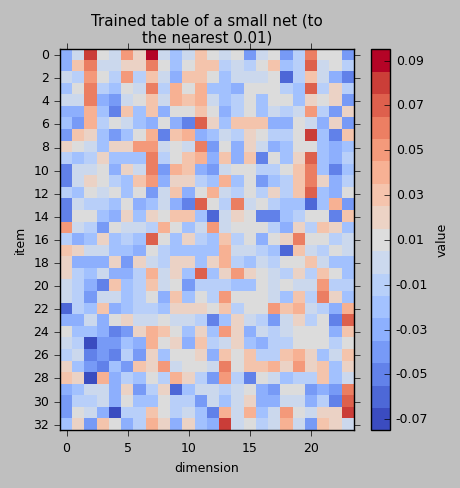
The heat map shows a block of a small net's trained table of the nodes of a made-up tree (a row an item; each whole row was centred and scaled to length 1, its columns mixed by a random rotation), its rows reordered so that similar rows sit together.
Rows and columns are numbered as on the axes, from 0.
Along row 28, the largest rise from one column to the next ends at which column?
3
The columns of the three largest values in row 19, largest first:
11, 14, 7
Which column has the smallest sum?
4
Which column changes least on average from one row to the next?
19
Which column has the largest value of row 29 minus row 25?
2
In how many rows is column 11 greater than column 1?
21
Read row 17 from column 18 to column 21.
-0.06 0.03 0 -0.01
